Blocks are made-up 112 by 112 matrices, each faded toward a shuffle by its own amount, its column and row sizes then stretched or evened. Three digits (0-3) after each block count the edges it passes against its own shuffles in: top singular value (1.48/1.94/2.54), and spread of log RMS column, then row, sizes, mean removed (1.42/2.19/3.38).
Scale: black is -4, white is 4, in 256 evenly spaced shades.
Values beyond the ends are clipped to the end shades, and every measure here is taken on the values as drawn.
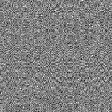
3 0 1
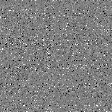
0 1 2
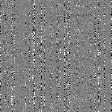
0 3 1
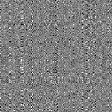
3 2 1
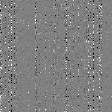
1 3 1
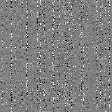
0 3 1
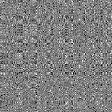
3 2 1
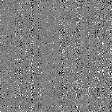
1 3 2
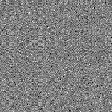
3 0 0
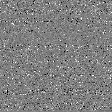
0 0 2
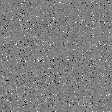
0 1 1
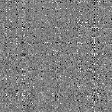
2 2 2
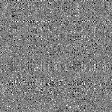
2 1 2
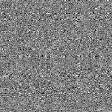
2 1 2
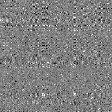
3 1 2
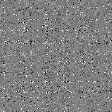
1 2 2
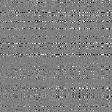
3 2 3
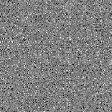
2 1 1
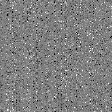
1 2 0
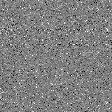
1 0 1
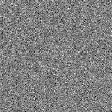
2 1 0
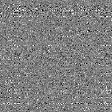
2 1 2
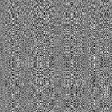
3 3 1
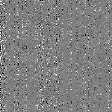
2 3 0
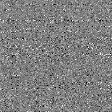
1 1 2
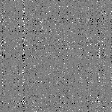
1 2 2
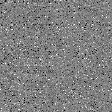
1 1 1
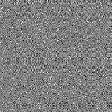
3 0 1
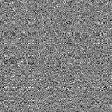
3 1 2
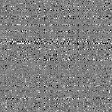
2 2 3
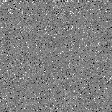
1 0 1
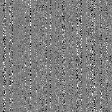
1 3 0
